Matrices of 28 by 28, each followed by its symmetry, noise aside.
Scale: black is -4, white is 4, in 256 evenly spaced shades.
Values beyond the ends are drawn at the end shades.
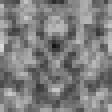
mirrored left to right.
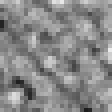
symmetric across the other diagonal.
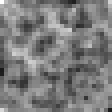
symmetric.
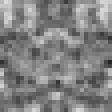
mirrored left to right.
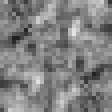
same after a half turn.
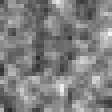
no symmetry.
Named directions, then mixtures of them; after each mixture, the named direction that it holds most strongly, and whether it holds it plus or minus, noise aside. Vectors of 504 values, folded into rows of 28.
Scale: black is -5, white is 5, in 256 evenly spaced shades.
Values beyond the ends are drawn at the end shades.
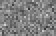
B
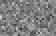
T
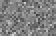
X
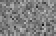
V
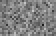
V, plus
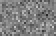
V, minus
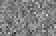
X, minus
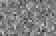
V, minus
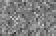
X, minus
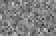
T, plus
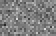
B, minus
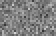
B, minus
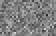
X, plus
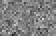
X, minus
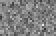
V, minus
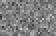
T, minus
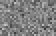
B, plus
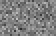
T, plus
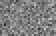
B, minus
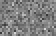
B, minus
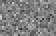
T, plus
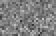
T, minus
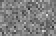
B, plus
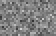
T, minus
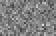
V, minus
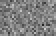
V, plus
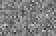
B, plus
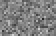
X, plus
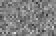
B, minus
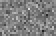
B, minus
